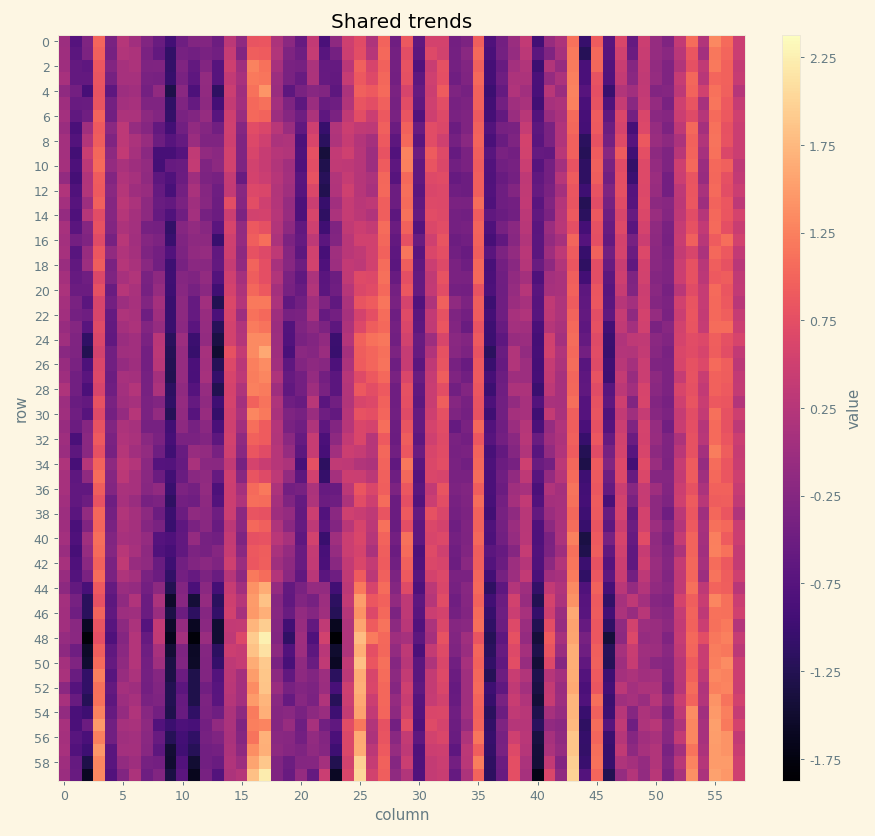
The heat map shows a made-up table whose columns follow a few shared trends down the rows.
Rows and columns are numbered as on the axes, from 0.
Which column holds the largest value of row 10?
29
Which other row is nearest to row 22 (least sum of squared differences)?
20
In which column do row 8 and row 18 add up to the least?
44
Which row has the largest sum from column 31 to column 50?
49
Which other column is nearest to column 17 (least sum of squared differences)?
16
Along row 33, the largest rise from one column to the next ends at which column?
45
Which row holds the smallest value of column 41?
9
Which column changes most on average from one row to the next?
2
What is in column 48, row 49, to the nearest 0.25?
0.5
